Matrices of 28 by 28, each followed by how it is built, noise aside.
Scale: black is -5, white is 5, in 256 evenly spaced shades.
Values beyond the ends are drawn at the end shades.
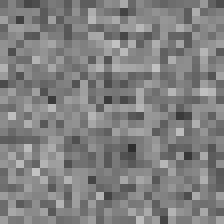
blocks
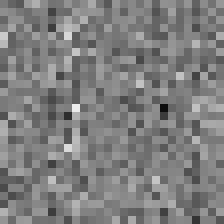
uneven columns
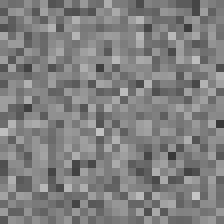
blocks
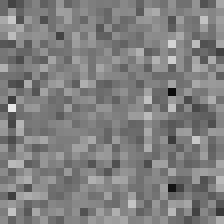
uneven columns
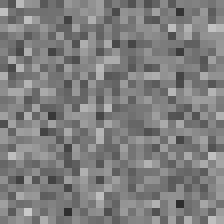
repeating rows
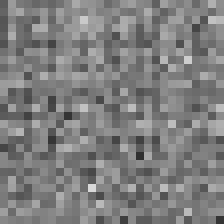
blocks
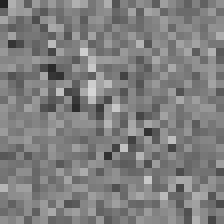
banded
